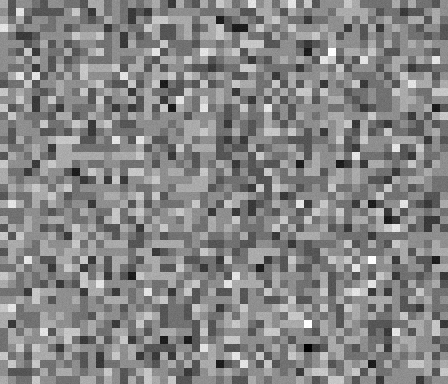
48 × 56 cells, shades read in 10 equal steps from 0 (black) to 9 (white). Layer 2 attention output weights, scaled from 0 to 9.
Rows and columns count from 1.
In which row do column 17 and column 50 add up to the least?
35
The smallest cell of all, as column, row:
39, 44
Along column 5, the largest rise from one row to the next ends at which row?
10
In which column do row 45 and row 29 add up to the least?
18
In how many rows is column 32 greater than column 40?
17
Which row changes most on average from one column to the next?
33
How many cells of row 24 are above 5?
15
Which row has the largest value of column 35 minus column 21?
11
